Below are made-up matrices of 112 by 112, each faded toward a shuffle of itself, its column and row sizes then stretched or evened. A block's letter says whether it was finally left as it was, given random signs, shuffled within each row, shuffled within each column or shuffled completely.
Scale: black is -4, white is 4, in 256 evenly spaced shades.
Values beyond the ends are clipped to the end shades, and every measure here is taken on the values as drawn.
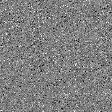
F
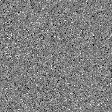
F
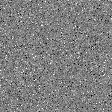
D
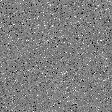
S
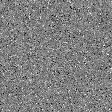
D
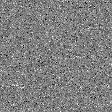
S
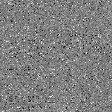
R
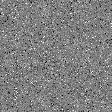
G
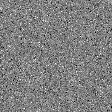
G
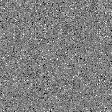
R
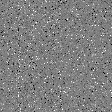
G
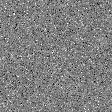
D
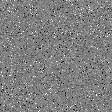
S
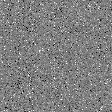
G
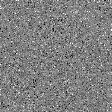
G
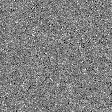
D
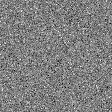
D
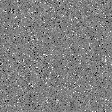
R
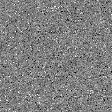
R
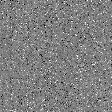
G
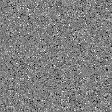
R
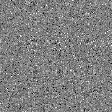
R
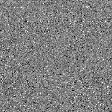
R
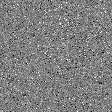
D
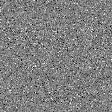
S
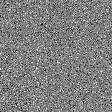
D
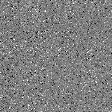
F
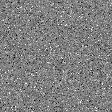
S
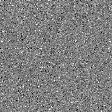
R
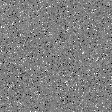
G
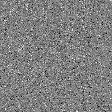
G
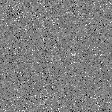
F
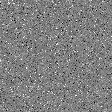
D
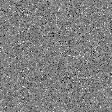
F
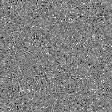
R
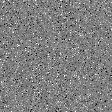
G
